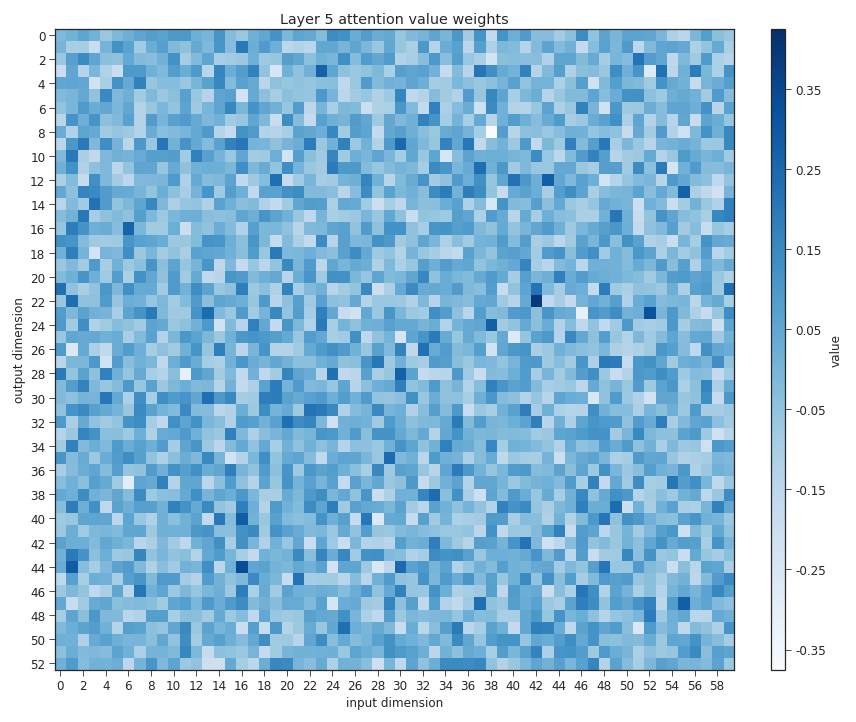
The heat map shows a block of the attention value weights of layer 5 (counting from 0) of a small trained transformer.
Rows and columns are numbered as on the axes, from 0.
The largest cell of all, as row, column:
22, 42
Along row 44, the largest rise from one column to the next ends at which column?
30
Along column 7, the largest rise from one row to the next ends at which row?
43
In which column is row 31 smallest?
36
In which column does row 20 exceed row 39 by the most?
32
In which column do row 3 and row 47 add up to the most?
37
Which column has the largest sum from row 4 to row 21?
1
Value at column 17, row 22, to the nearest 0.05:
-0.05
